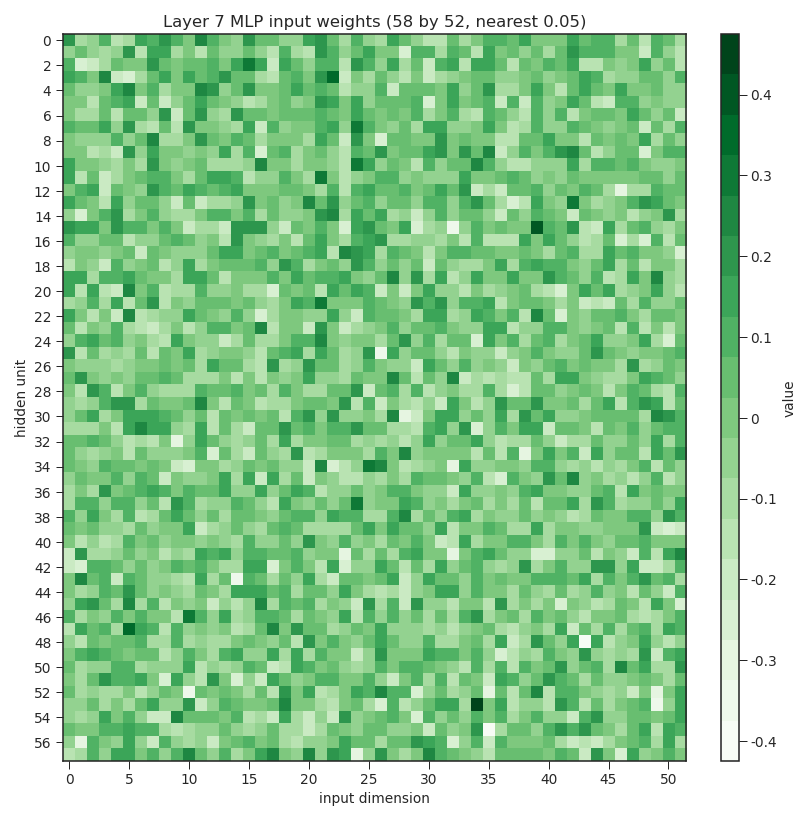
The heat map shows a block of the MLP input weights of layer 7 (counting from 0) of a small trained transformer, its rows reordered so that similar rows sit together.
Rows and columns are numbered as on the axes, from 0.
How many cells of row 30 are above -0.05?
35
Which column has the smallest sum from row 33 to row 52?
32
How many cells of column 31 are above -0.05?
37
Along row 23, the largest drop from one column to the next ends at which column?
17
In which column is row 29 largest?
11
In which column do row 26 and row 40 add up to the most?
20
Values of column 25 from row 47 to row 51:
0 0.05 -0.05 -0.05 0.1
